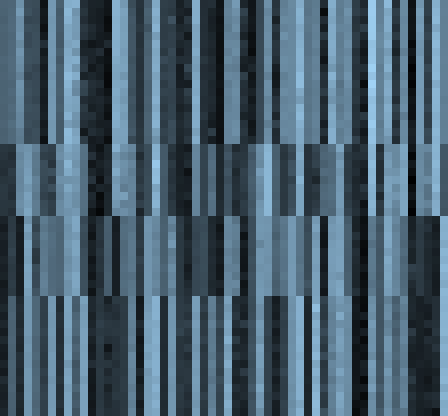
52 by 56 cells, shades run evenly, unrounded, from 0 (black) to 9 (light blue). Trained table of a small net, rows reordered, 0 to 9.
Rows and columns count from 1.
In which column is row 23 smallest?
52
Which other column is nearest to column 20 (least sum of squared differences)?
38
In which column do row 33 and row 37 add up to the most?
56
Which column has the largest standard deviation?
55
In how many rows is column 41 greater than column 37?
9
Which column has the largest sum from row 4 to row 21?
47
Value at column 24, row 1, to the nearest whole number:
2
